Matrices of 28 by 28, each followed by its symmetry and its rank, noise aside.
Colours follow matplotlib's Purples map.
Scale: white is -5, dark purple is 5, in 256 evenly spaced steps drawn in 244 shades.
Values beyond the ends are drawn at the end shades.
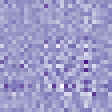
no symmetry, rank four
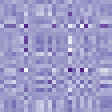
no symmetry, rank two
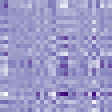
no symmetry, rank two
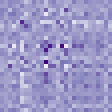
symmetric, rank three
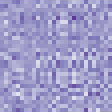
no symmetry, rank four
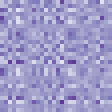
no symmetry, rank two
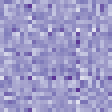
no symmetry, rank four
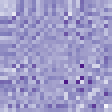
symmetric, rank four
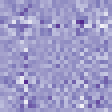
no symmetry, rank four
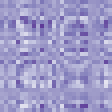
antisymmetric, rank two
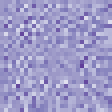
antisymmetric, rank four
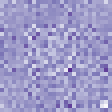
symmetric, rank four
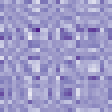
antisymmetric, rank two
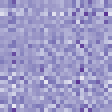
antisymmetric, rank four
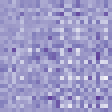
no symmetry, rank four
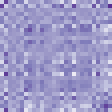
symmetric, rank two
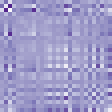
symmetric, rank two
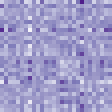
no symmetry, rank three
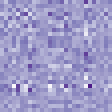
no symmetry, rank four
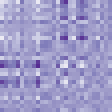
symmetric, rank two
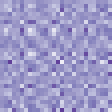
symmetric, rank two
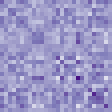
symmetric, rank three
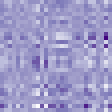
antisymmetric, rank two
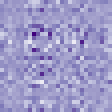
no symmetry, rank four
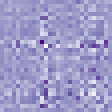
symmetric, rank three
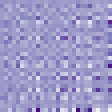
no symmetry, rank two
